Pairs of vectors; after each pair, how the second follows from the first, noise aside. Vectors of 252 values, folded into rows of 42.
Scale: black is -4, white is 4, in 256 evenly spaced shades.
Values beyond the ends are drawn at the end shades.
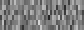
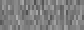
wrapped around, shrunk.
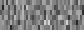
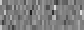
wrapped around, negated, partly zeroed.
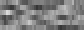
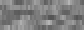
wrapped around, shrunk.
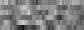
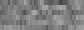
reversed, shrunk.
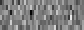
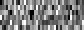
scaled up.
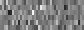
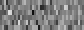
negated.
